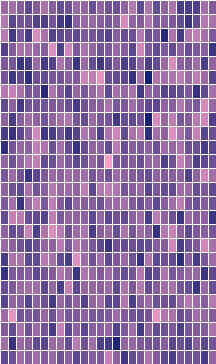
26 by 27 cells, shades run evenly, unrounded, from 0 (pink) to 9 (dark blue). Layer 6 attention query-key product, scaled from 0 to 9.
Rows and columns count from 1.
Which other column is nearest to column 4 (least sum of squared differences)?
14
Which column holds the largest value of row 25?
15
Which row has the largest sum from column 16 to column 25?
19
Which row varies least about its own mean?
13
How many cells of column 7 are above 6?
5
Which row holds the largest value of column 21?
3
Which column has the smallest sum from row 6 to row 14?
23
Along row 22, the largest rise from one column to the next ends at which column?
17
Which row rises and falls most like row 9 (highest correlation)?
6
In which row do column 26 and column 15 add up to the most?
25
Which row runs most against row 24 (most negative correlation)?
4
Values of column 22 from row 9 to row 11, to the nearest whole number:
2 1 4
